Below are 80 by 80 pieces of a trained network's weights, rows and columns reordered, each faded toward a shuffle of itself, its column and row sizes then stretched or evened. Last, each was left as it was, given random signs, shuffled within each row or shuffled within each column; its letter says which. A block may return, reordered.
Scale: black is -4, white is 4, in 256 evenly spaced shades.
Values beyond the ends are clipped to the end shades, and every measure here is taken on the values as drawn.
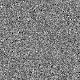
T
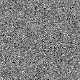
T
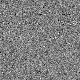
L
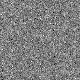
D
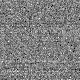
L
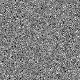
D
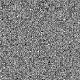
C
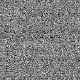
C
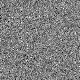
D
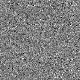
T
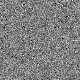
T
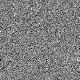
T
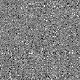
C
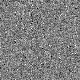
D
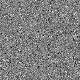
T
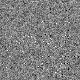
T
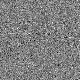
L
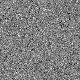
L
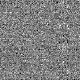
C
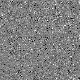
T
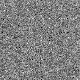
T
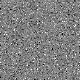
T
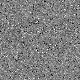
L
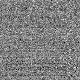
C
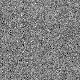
D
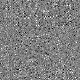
C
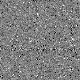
T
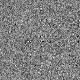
T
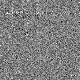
T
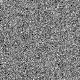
D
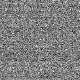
C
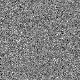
D
